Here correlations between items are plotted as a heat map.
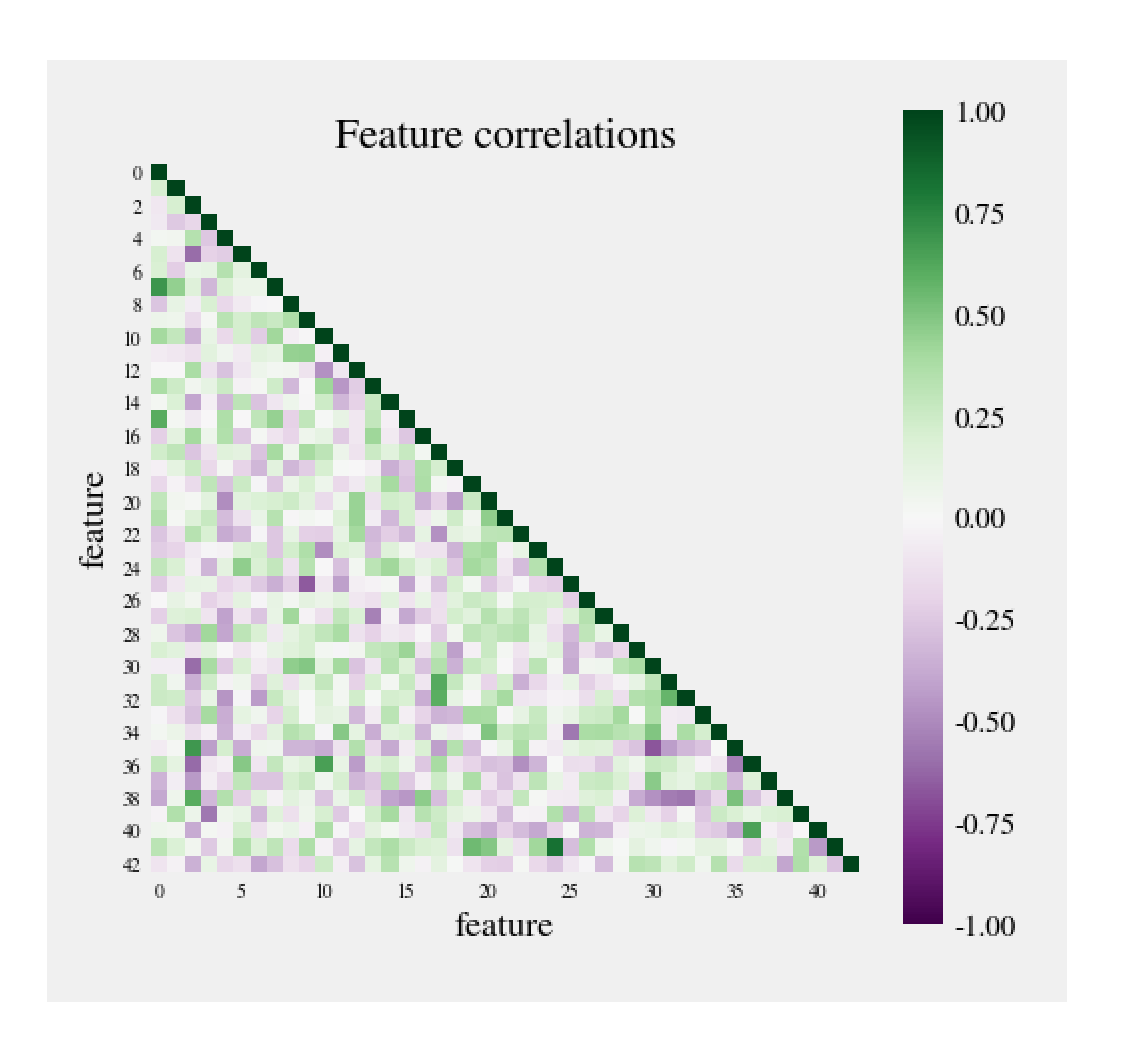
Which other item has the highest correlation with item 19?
41
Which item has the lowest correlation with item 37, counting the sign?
2
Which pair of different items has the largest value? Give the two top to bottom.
24, 41
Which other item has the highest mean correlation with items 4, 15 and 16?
13
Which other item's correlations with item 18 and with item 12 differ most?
20
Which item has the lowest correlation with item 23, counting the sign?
10
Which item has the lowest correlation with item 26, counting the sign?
40
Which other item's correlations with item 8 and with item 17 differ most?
31
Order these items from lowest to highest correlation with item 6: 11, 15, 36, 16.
36, 16, 11, 15
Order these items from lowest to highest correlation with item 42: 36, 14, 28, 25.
25, 28, 36, 14
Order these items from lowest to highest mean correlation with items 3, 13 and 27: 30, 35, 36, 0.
35, 36, 0, 30
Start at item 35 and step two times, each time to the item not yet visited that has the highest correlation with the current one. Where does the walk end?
38
